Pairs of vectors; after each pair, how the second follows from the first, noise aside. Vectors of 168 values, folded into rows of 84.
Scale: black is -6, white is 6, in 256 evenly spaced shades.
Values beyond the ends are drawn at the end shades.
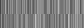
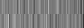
reversed, partly zeroed.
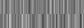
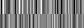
reversed, negated, scaled up.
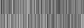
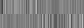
reversed, negated, partly zeroed.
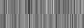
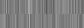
negated, shrunk.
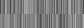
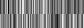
reversed, negated, scaled up.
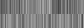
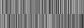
sign-scrambled.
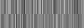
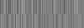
negated, shrunk.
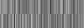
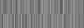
negated, shrunk.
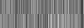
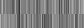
wrapped around.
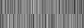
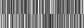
reversed, negated, scaled up.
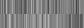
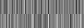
sign-scrambled.
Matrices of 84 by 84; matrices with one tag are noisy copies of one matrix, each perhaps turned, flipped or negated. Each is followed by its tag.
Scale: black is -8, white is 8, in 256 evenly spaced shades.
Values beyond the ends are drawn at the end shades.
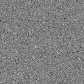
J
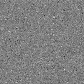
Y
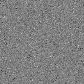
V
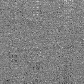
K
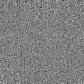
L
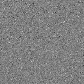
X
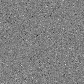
J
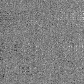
K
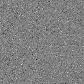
X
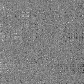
K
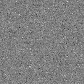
Y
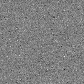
Y
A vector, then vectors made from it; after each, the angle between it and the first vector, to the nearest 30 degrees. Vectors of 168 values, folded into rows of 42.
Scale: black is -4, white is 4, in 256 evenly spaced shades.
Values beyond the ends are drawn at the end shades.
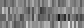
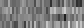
60 degrees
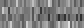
30 degrees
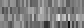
150 degrees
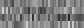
30 degrees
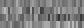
30 degrees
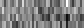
60 degrees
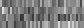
30 degrees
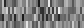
60 degrees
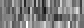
60 degrees
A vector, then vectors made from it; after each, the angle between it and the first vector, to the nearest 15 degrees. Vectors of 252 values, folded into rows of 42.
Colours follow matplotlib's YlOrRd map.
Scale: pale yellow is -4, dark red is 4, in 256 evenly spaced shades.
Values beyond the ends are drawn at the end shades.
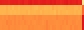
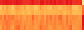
15 degrees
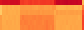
30 degrees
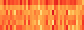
60 degrees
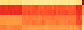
165 degrees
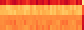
15 degrees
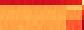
30 degrees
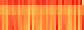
45 degrees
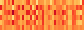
105 degrees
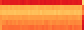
15 degrees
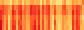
120 degrees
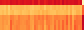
15 degrees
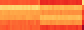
45 degrees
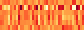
90 degrees
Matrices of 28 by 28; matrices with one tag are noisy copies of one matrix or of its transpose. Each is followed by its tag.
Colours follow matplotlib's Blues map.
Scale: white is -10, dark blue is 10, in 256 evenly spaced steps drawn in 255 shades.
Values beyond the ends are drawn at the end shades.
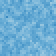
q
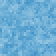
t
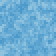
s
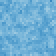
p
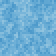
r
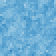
t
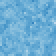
t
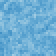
r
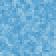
q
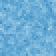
q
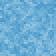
q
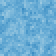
t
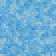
t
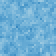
t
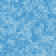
q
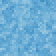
r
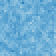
q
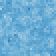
p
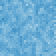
q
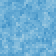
s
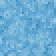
t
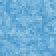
p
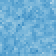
q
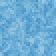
t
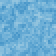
s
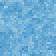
r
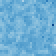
p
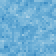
t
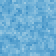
p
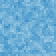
q
